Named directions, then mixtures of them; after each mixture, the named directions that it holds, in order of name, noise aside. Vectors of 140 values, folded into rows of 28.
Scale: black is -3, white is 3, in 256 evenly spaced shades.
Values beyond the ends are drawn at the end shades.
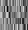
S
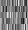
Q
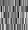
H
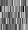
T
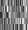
S.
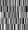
H, S.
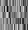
S.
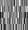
H.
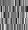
H.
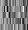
S.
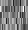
T.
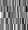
H, S.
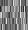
T.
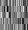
S.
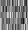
Q.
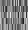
H, Q.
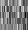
H, S.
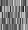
T.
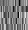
H.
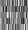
Q.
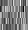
T.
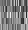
H, Q.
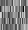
T.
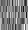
Q, T.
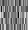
H.
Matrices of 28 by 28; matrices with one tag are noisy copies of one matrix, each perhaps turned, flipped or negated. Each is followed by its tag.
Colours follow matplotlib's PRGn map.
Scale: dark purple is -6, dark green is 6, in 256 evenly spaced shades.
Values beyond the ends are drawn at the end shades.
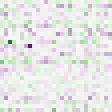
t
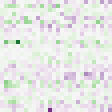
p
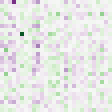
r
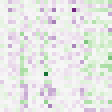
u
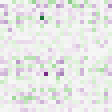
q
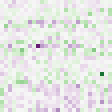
u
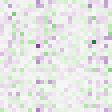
q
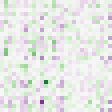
t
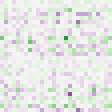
q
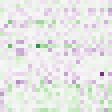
u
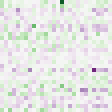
p
